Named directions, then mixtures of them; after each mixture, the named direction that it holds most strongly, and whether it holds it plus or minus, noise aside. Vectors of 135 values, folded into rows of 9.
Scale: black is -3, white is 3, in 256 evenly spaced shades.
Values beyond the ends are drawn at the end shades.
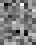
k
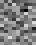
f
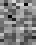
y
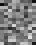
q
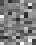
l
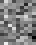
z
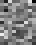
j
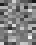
q, plus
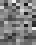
y, plus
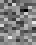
f, plus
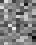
z, plus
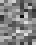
l, minus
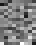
q, plus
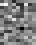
y, minus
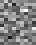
f, minus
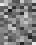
q, minus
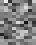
j, minus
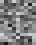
z, minus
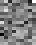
j, minus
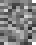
q, minus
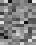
j, minus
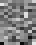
q, minus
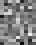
l, minus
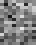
y, plus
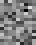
f, plus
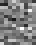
q, plus
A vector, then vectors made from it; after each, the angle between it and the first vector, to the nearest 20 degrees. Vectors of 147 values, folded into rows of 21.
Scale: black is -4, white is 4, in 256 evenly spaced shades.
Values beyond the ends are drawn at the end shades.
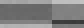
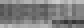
20 degrees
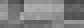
120 degrees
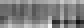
40 degrees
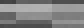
140 degrees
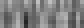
80 degrees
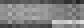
160 degrees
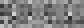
60 degrees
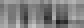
60 degrees
